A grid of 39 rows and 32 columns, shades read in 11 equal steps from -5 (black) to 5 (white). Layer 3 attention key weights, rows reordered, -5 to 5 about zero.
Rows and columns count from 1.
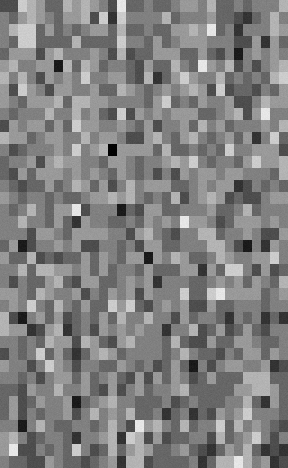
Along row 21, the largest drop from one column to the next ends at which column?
3
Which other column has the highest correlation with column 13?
2
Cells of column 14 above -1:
29
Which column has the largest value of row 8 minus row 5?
25
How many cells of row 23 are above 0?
14
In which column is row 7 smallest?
18
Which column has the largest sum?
21
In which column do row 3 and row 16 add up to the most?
24
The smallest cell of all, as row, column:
13, 13
